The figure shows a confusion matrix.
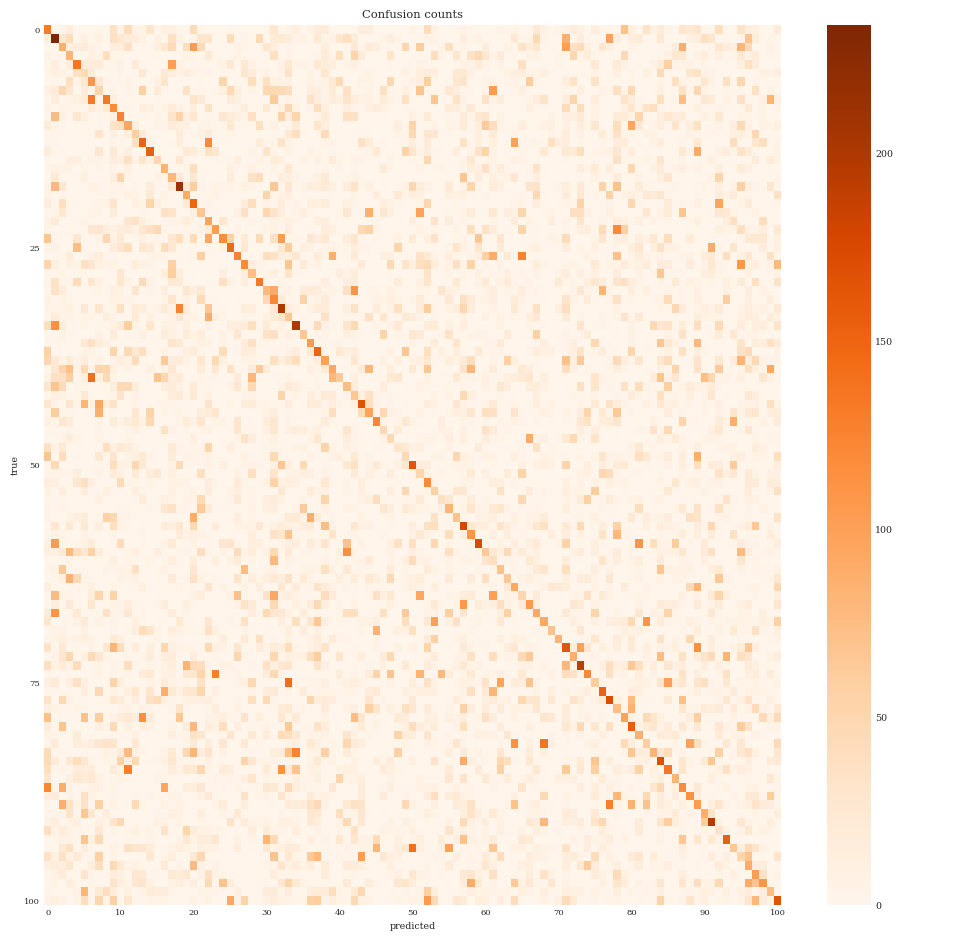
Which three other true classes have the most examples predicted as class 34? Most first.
83, 85, 10
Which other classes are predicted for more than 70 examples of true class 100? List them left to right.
25, 52, 97
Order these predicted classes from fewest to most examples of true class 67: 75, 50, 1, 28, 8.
50, 28, 8, 75, 1
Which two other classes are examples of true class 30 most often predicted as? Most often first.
42, 31
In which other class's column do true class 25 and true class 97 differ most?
91
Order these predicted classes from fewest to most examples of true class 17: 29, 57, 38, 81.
81, 38, 29, 57
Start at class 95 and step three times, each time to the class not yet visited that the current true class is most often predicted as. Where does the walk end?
61
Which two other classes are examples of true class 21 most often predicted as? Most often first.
51, 44
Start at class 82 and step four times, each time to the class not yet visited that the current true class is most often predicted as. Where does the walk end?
33
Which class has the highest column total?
31
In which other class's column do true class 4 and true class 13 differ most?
22
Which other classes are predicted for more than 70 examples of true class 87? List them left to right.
0, 2, 16
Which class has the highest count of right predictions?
1
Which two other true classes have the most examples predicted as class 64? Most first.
82, 13
